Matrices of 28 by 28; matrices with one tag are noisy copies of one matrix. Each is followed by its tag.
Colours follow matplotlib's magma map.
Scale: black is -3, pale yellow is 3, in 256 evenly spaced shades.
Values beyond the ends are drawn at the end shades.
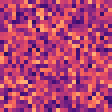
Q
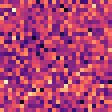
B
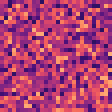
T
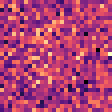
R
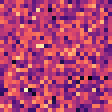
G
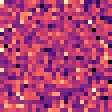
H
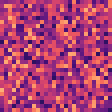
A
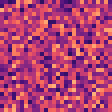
T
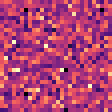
Q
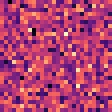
H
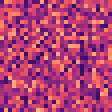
A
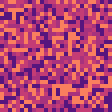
Q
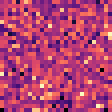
B
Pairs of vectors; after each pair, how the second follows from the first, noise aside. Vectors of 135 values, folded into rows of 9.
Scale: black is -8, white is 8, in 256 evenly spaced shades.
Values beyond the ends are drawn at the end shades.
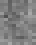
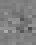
reversed, partly zeroed.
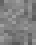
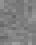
negated, shrunk.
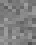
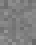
wrapped around, negated, shrunk.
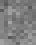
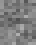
wrapped around, negated.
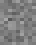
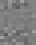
reversed, partly zeroed.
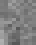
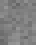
negated, shrunk.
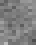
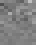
reversed, partly zeroed.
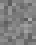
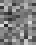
reversed, negated, scaled up.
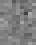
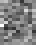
wrapped around, negated, scaled up.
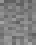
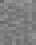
negated, shrunk.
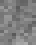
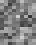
wrapped around, negated, scaled up.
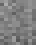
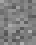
shuffled.
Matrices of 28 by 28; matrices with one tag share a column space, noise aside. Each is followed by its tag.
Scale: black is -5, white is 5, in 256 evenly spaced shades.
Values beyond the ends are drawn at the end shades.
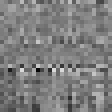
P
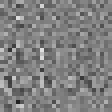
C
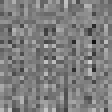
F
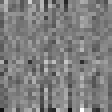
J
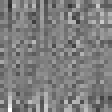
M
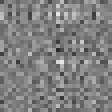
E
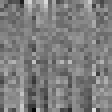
J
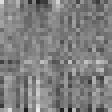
J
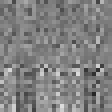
P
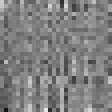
J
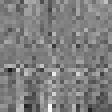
P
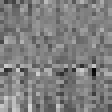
P
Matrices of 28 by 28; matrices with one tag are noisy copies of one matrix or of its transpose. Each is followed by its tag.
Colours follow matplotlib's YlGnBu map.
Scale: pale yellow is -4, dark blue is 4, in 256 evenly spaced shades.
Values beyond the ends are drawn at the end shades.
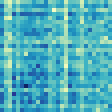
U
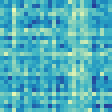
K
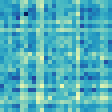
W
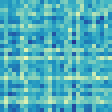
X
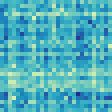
K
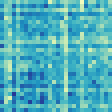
U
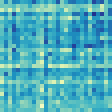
U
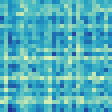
X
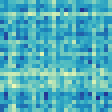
K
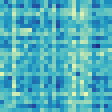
K
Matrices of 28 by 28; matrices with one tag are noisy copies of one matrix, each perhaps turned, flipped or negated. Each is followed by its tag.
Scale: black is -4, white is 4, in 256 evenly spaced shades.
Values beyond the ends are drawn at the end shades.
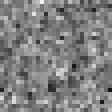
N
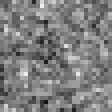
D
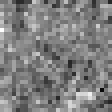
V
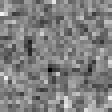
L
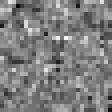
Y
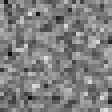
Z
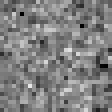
L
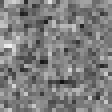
L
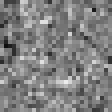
L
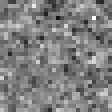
Y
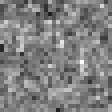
L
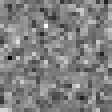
Z
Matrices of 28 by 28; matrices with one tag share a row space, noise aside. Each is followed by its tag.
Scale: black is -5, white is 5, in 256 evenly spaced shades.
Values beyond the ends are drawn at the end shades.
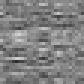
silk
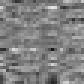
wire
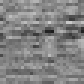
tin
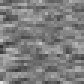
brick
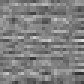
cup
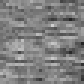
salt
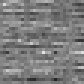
cup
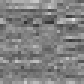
tin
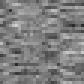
wire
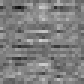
silk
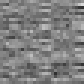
cup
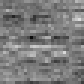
cup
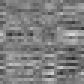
tin
